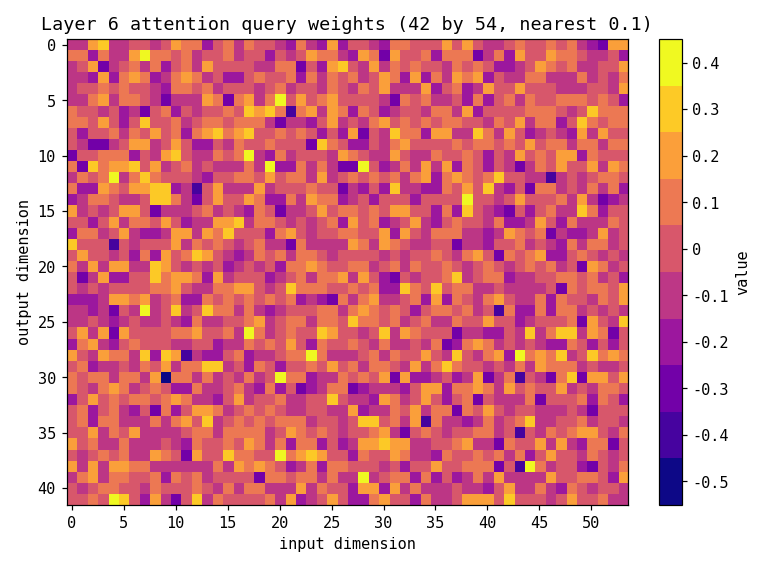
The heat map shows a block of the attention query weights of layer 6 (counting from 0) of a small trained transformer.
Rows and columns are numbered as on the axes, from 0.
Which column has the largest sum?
17
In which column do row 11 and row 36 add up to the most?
28
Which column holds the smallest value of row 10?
0
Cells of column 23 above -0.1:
25
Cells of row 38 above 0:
21
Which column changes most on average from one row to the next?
2
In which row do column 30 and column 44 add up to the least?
13
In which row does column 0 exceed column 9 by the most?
30
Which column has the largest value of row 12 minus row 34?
34
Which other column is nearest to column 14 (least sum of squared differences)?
36
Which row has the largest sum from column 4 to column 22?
8
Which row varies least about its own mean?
4
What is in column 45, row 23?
0.1
